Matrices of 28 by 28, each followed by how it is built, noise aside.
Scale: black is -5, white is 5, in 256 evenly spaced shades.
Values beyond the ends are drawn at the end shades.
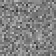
noise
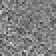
lower triangular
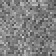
smooth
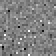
sparse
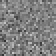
lower triangular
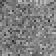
smooth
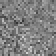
lower triangular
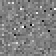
sparse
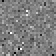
sparse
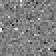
sparse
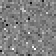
sparse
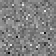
sparse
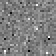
sparse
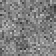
smooth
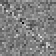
banded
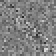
banded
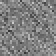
Toeplitz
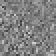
lower triangular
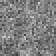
smooth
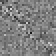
banded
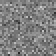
noise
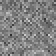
Toeplitz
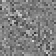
banded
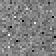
sparse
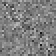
banded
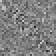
banded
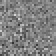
lower triangular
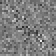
banded
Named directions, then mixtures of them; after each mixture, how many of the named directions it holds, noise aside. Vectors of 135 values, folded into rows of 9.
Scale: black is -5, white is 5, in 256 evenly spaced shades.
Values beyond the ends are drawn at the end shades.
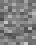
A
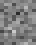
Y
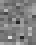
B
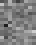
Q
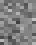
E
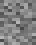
one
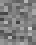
three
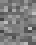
two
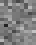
two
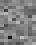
two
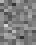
four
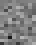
two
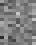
three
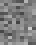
three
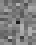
three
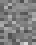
three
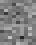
two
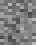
one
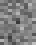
one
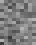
one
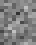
one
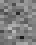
two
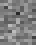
four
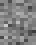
two
